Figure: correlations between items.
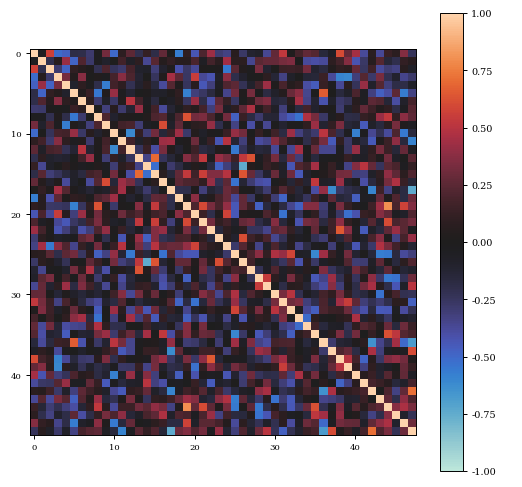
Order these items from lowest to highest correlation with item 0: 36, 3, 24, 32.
3, 24, 36, 32
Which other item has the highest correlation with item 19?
44
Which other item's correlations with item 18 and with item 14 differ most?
26
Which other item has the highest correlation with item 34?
8
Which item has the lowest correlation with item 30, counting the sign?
43
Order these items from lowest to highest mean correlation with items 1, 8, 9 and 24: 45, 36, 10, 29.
36, 29, 10, 45
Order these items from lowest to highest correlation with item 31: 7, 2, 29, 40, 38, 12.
7, 29, 12, 2, 40, 38
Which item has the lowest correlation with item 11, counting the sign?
47
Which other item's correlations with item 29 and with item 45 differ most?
28
